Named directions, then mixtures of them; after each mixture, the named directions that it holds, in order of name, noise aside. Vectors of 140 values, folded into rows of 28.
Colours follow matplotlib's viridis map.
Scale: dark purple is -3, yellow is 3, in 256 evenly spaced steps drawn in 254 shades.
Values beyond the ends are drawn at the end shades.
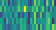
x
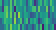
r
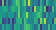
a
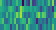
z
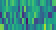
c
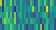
a, r.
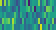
a.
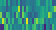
c.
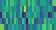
c.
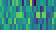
x, z.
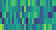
c.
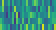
r.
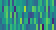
r, x.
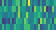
a.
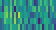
r.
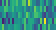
a, c.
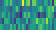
z.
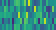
a, r.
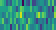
z.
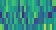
c.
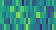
a, z.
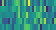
a.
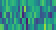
c.
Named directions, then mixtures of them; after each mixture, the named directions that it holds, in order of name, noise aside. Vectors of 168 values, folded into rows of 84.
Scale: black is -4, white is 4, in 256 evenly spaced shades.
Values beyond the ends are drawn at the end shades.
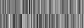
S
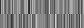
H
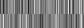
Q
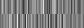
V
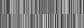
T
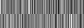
H, Q, S.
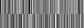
H, S.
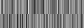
Q, V.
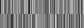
H.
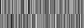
H.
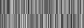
Q, T, V.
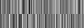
H, S, V.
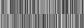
H, T.
